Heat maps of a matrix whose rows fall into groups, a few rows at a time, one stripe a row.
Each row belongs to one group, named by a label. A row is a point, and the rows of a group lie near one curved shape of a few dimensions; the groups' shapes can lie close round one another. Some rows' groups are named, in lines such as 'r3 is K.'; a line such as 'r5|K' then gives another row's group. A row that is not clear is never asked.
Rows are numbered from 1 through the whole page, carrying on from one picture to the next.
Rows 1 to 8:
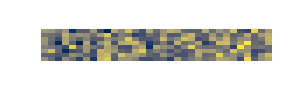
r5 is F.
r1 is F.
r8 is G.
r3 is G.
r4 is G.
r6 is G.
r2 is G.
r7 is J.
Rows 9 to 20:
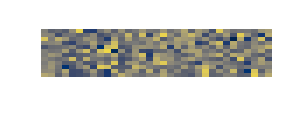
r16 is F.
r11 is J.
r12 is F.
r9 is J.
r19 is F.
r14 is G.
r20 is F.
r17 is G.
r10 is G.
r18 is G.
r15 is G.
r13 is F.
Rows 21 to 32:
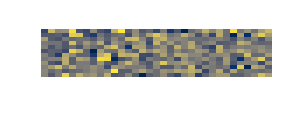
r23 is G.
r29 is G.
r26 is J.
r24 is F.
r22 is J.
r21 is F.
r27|G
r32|G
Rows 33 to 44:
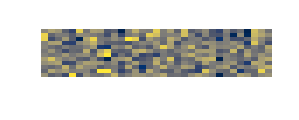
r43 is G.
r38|G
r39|G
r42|G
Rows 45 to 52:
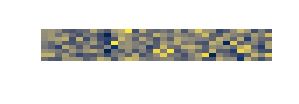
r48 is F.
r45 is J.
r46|F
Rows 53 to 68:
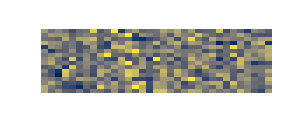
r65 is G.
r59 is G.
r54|J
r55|G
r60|F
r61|J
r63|G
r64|G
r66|G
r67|G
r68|G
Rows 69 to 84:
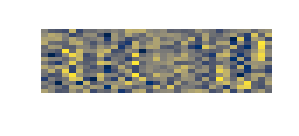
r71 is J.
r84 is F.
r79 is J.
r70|F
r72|J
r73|G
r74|G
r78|J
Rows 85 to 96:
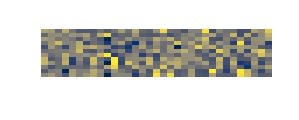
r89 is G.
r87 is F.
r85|F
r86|G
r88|J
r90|J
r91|G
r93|F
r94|F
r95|F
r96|F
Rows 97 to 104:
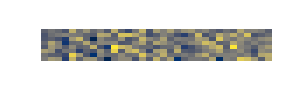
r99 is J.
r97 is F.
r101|F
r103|J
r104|F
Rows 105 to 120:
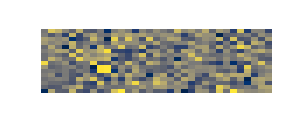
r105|J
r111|F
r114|G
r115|G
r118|G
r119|J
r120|F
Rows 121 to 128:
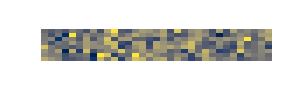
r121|F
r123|G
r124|F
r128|G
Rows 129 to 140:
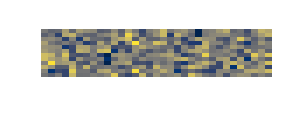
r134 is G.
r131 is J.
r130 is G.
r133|G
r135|F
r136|J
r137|F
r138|F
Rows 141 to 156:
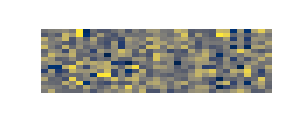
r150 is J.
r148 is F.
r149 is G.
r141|J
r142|J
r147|F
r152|G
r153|J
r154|J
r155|J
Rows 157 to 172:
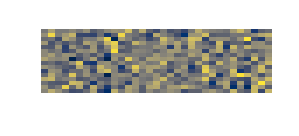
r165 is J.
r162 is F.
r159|G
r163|F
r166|G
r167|G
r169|F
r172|F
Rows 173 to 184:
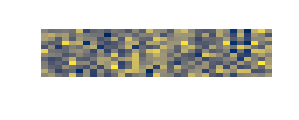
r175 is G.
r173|J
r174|J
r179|G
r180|J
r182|F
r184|F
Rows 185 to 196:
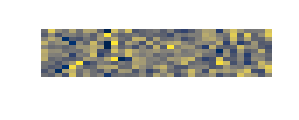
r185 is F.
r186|G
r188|F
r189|F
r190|J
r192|F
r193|J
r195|G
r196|F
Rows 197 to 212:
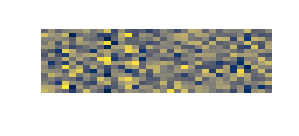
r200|G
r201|F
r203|G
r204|G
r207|J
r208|F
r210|G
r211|J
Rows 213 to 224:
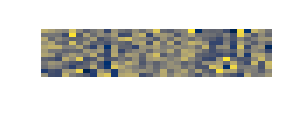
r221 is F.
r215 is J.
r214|F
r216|F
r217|J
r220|J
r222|F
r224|G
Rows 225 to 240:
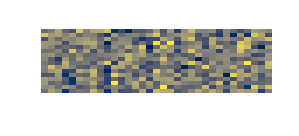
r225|G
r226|J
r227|G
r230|F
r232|G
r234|F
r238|F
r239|F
